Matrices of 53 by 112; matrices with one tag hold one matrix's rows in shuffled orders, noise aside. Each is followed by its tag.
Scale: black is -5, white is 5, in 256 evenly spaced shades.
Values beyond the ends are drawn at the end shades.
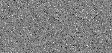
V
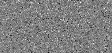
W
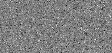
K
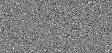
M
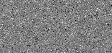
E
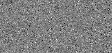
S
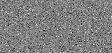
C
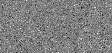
K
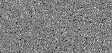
K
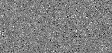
M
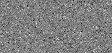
C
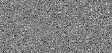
M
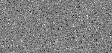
V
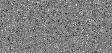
V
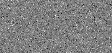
V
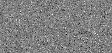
K
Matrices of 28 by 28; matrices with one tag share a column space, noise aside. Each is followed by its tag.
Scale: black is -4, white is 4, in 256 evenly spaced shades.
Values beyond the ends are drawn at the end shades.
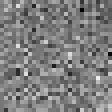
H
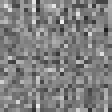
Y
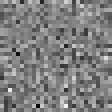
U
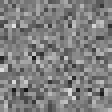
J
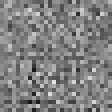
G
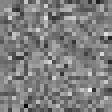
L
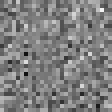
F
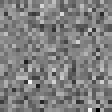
G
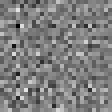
J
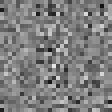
G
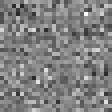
G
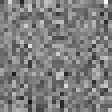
F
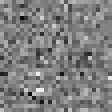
L
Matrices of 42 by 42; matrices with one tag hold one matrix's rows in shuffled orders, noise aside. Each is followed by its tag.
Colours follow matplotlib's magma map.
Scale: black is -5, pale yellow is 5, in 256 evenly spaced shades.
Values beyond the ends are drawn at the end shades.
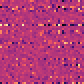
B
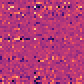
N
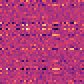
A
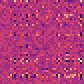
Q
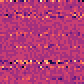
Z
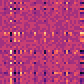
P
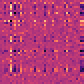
P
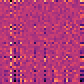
P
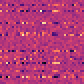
A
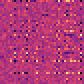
Q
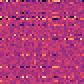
A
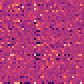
N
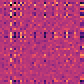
P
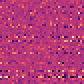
B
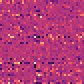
N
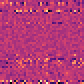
Z
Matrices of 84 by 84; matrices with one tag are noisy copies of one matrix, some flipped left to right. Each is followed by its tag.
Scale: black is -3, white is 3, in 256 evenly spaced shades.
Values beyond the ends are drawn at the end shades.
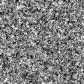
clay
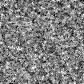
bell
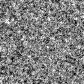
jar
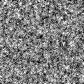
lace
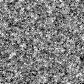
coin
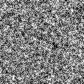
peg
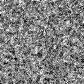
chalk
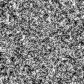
jar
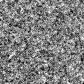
coin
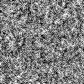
lace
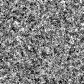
chalk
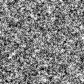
coin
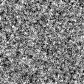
clay
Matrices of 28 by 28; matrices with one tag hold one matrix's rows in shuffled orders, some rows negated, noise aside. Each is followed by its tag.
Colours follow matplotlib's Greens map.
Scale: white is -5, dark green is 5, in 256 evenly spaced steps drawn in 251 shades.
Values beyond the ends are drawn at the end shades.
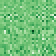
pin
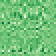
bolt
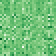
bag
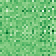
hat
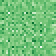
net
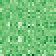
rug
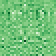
bolt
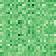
rug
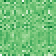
bag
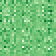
bag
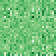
pin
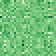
bag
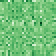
net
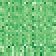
net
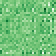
hat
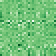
rug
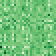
bag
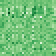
net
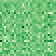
bag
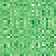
pin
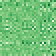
hat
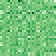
rug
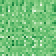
net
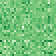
bag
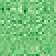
bolt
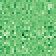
bag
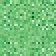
pin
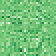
bolt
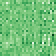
hat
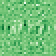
bolt
